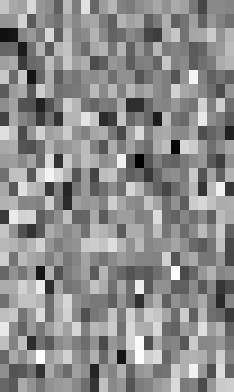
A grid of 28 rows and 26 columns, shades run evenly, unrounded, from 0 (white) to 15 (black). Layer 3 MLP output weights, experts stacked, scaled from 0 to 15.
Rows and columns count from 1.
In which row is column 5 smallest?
26
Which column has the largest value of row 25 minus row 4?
12
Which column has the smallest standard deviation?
9
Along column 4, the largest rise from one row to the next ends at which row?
17
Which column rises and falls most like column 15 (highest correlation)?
16
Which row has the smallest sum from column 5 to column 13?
18
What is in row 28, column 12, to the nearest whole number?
4
